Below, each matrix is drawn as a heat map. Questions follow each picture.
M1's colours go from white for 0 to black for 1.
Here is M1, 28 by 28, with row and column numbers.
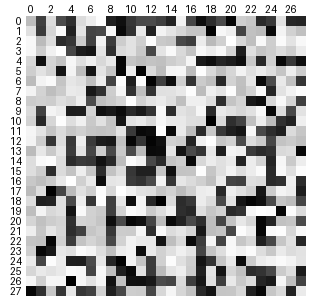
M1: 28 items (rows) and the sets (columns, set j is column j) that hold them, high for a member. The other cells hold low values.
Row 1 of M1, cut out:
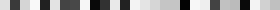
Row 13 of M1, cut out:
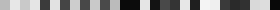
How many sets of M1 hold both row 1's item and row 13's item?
5
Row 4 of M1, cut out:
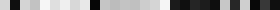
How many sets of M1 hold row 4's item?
11
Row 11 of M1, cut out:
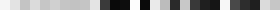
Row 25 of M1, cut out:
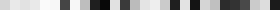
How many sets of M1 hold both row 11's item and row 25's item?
6
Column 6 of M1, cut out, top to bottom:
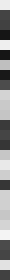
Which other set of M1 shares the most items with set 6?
12
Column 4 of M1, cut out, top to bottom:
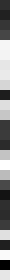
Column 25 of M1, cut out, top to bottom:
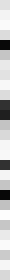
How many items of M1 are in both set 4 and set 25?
1
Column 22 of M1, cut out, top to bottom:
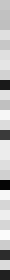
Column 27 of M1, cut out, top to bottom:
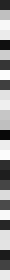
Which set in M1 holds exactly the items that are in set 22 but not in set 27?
0
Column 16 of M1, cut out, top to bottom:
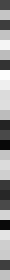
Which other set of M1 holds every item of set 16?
8
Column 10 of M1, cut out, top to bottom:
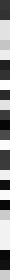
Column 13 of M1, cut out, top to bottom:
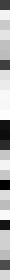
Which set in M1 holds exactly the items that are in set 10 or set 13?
24
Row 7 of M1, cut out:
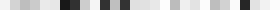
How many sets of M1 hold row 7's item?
5
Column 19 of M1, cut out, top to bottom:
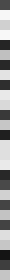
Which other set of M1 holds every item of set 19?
23
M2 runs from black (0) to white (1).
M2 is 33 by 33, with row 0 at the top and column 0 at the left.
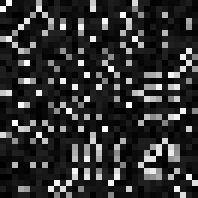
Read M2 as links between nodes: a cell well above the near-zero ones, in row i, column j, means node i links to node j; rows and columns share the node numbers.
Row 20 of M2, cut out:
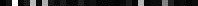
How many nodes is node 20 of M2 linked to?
5
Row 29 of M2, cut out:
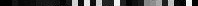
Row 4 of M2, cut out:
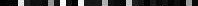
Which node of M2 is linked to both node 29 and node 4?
node 31
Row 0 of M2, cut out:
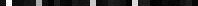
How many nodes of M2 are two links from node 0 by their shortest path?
1
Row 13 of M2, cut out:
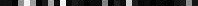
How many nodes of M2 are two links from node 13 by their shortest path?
6
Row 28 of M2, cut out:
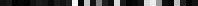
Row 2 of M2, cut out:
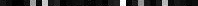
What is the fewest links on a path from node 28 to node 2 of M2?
5
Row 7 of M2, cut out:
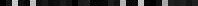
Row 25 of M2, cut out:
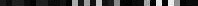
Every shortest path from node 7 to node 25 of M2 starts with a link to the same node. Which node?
node 5
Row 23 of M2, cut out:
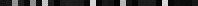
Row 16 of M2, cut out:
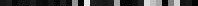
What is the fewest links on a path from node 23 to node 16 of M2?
5
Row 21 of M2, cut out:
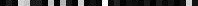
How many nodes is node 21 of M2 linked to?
7
